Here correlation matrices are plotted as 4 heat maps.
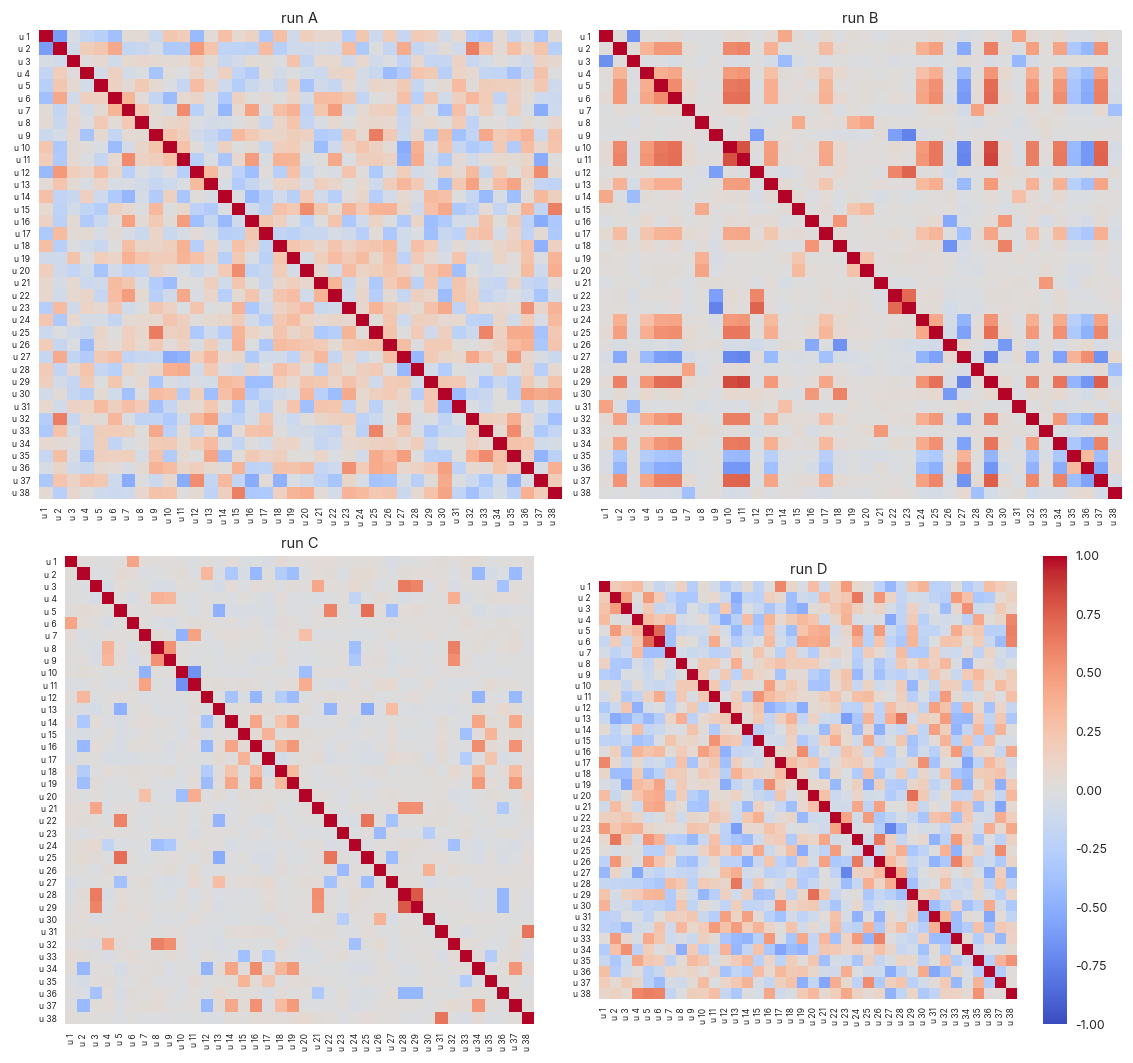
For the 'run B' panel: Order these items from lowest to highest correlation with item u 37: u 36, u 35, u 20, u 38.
u 36, u 35, u 38, u 20
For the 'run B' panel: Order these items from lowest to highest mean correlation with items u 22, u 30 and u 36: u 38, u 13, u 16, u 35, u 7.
u 13, u 7, u 38, u 35, u 16
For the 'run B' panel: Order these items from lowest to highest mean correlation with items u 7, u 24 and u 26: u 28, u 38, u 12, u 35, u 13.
u 38, u 35, u 12, u 13, u 28
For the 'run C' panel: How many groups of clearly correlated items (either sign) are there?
9
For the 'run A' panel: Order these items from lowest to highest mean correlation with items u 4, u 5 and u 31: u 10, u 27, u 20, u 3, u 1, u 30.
u 20, u 30, u 1, u 10, u 27, u 3
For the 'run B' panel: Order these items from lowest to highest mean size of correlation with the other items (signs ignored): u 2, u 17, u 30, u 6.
u 30, u 17, u 2, u 6
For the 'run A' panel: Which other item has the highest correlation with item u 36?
u 23
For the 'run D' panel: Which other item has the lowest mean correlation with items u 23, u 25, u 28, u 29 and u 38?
u 27
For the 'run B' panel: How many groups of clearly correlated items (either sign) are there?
7
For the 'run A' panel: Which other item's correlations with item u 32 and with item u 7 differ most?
u 2
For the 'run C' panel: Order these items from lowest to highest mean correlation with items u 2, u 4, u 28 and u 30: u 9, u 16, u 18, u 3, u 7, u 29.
u 16, u 18, u 7, u 9, u 3, u 29
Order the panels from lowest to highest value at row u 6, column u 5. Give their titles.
run C, run A, run B, run D
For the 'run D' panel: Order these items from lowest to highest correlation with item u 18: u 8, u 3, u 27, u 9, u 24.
u 3, u 24, u 27, u 9, u 8
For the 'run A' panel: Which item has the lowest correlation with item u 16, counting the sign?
u 37
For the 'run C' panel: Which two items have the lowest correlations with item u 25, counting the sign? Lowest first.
u 13, u 27
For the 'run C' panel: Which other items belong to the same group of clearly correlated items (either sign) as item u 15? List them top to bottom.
u 17, u 33, u 35
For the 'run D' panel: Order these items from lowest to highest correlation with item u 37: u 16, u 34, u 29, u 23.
u 29, u 16, u 34, u 23
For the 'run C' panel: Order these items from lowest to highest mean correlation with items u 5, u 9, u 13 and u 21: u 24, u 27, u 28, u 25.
u 24, u 27, u 25, u 28
